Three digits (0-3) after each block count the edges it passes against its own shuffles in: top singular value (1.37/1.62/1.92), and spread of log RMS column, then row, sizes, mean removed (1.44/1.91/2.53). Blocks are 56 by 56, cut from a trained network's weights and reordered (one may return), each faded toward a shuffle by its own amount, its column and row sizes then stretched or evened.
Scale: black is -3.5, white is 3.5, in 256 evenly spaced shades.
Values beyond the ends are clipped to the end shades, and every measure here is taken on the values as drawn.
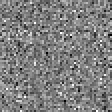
1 2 0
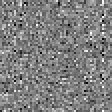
1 2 1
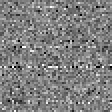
1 0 2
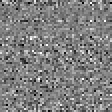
1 1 3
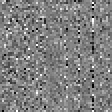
1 3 0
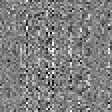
3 3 0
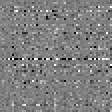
2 1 3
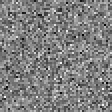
1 0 0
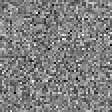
0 0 1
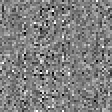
0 3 1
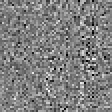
2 2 0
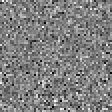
0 0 1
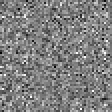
1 2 1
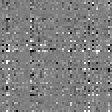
1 3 3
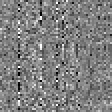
3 3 0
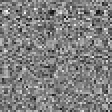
3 0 1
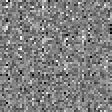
0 2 0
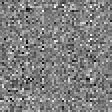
1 2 1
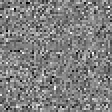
1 1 2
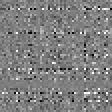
1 2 3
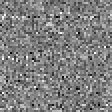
0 0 2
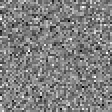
0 0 0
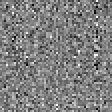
2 2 0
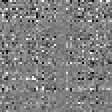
2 3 3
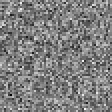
3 0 0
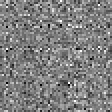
3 2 2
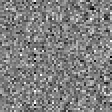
2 1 0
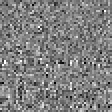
2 1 2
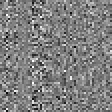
3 3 0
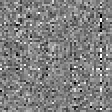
2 2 1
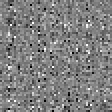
1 3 1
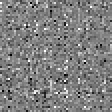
0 2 2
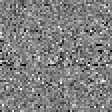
0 0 2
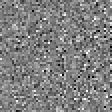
1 2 0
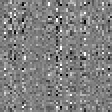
2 3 2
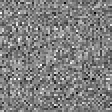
3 0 1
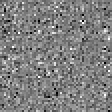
0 2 2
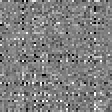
2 2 3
